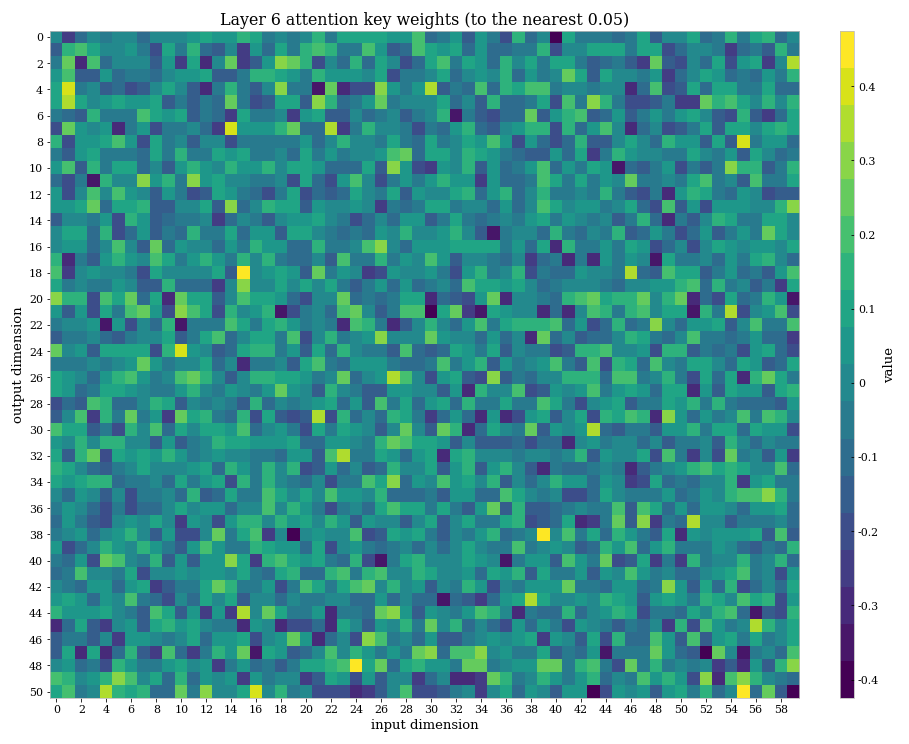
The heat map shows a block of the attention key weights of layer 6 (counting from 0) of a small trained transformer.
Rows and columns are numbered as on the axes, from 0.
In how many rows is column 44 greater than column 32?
22
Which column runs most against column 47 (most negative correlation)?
59
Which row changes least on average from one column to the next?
31
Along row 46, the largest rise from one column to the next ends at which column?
25
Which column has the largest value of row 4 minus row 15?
18
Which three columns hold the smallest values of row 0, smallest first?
40, 1, 36
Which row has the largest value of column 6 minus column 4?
47
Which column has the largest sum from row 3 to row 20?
15
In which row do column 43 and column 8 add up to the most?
30
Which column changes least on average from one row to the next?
29
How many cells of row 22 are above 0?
26
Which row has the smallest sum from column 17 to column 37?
50
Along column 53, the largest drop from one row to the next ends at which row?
48
